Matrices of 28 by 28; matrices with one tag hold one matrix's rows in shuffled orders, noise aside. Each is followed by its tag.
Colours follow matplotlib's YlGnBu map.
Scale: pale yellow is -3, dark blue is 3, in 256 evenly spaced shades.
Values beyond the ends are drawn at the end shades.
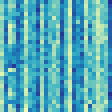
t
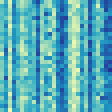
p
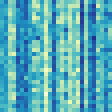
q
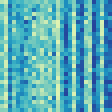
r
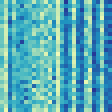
r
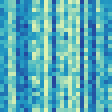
q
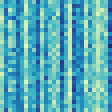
t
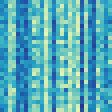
q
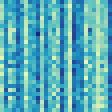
t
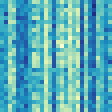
q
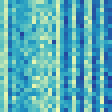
r
